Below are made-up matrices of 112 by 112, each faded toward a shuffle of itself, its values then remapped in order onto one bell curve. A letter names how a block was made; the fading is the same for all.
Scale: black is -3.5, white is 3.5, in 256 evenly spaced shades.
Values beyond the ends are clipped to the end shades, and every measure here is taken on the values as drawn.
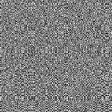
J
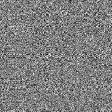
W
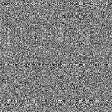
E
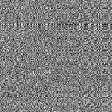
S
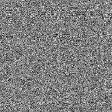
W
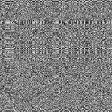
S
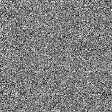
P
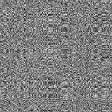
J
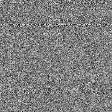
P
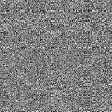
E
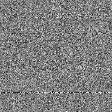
P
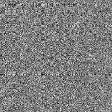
E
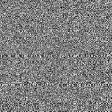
E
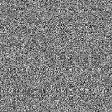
W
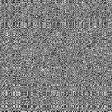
S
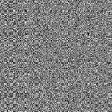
J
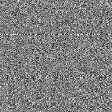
E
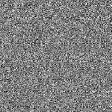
W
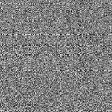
E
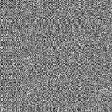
J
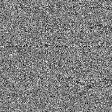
P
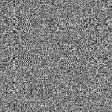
E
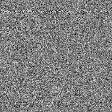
P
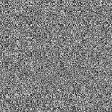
E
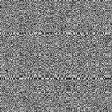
S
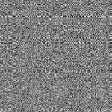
S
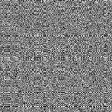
S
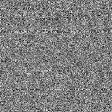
W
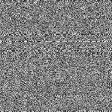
W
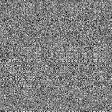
W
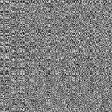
S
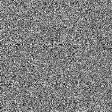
P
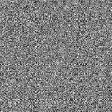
E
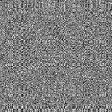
J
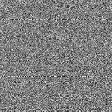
W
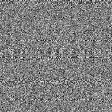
W
